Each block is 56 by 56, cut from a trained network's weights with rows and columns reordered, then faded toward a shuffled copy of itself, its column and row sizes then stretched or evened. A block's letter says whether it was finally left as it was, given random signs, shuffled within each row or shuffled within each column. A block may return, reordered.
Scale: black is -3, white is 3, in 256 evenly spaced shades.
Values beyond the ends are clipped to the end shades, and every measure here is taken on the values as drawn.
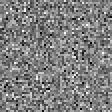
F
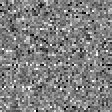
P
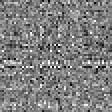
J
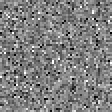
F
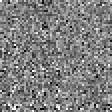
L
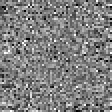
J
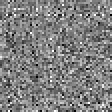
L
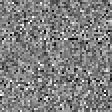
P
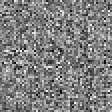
J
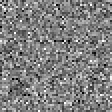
P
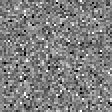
F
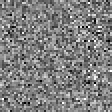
L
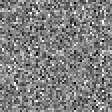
F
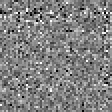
L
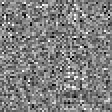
J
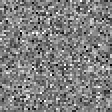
P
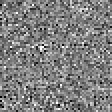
P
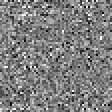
L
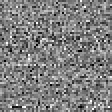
P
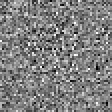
J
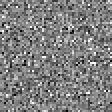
P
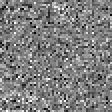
L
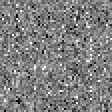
F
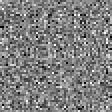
J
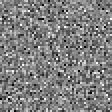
P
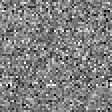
P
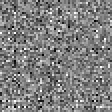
L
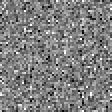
F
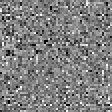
J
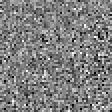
F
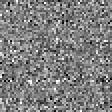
L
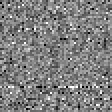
P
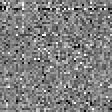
L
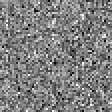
F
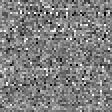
P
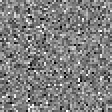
F
